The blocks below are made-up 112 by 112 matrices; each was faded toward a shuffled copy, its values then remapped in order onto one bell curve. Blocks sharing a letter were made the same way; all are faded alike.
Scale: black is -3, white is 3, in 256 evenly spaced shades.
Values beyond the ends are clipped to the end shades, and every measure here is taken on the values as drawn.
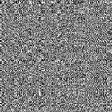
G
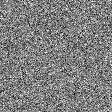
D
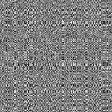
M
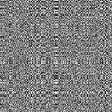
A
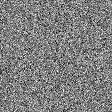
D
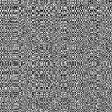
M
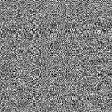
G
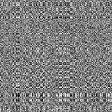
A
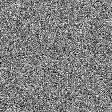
D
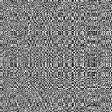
M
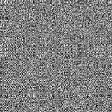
G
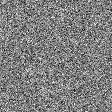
D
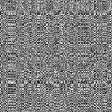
M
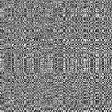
M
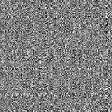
G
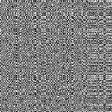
M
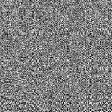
G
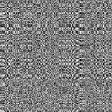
A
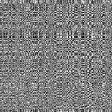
M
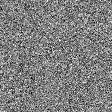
D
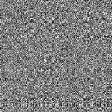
G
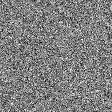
D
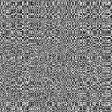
M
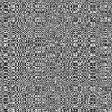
M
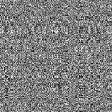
G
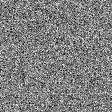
D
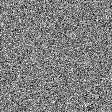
D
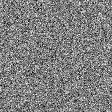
D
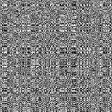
A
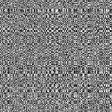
M
